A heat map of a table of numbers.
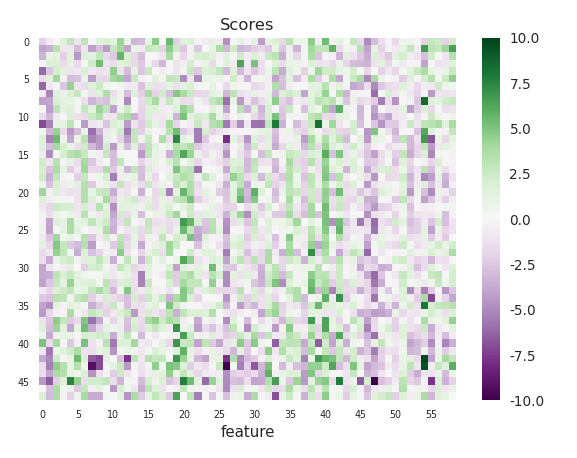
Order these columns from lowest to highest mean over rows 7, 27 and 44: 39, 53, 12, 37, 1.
1, 37, 53, 12, 39
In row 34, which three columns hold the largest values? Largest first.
42, 40, 20
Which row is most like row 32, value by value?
31
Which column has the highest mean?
40
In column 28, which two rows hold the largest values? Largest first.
3, 21
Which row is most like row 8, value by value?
35
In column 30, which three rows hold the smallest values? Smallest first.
43, 11, 45
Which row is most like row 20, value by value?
21
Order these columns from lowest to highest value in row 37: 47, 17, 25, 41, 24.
47, 24, 25, 41, 17
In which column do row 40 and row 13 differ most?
54
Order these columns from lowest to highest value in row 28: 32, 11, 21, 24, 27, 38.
27, 24, 21, 32, 11, 38
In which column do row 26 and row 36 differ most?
33
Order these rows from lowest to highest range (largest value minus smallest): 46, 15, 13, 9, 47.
46, 9, 15, 47, 13
